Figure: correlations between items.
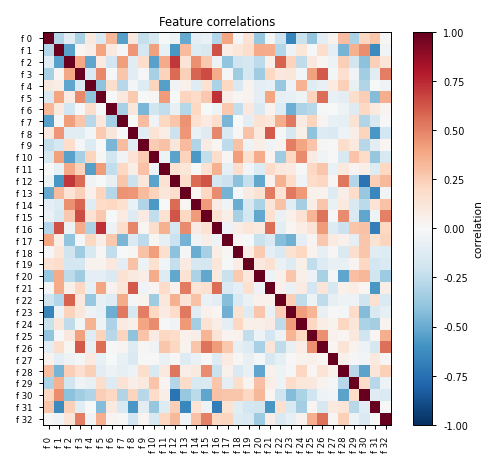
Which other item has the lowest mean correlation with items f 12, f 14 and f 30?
f 10
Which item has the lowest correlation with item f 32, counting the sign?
f 20
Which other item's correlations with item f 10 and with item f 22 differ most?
f 2
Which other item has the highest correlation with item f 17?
f 0
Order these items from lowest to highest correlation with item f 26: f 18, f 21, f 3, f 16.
f 18, f 21, f 16, f 3
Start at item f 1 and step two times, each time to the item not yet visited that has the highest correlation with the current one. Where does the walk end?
f 5
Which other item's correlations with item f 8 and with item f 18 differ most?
f 21
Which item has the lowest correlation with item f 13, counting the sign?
f 31
